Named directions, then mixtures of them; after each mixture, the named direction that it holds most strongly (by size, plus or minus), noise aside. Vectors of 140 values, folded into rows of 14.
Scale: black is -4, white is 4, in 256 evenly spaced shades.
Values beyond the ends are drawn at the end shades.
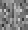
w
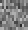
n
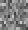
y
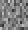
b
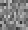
y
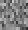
y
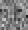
w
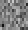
b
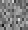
w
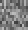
n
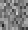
b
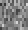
b
